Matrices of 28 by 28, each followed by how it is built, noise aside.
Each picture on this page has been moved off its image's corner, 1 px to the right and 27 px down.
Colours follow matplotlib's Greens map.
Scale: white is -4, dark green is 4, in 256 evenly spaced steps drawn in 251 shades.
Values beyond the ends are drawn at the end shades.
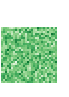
noise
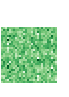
uneven columns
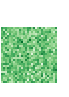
noise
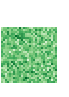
noise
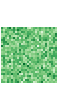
noise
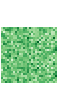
repeating rows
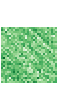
Toeplitz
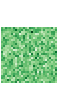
noise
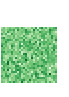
noise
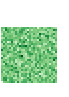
noise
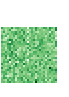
uneven columns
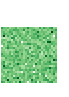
sparse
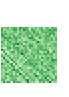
Toeplitz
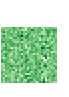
uneven columns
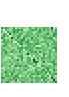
diagonal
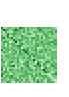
diagonal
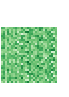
repeating rows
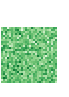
noise
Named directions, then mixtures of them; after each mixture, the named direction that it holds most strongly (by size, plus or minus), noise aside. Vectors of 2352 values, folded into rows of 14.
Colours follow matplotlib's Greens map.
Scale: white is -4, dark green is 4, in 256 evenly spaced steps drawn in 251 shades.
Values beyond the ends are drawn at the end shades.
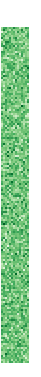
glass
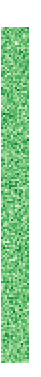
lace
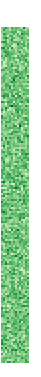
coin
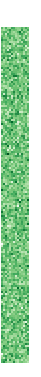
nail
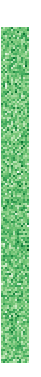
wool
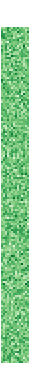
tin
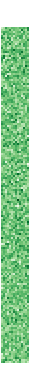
lace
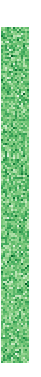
tin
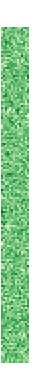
glass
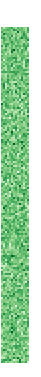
wool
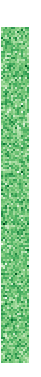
glass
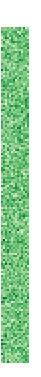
glass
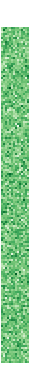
glass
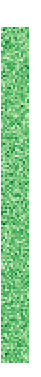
glass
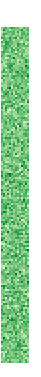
glass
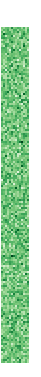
wool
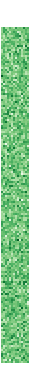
nail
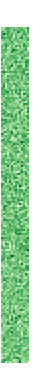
wool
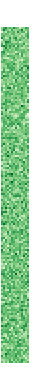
glass
